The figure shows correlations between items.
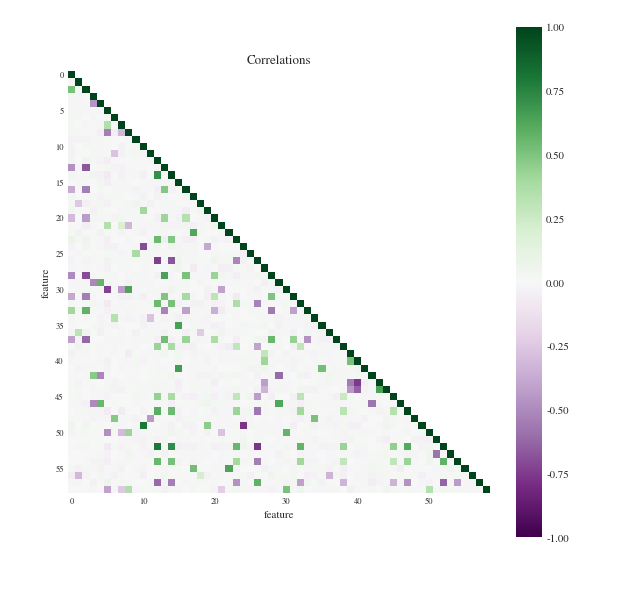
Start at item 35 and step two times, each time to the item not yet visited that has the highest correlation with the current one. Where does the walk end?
41
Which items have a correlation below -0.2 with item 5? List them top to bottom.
8, 30, 50, 58
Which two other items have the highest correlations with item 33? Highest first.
2, 0
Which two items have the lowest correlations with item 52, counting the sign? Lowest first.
26, 57
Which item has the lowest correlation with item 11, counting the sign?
48
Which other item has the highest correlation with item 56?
18
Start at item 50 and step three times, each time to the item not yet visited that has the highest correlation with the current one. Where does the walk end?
58
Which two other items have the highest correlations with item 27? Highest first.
40, 39
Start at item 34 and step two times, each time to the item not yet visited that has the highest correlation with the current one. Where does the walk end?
6
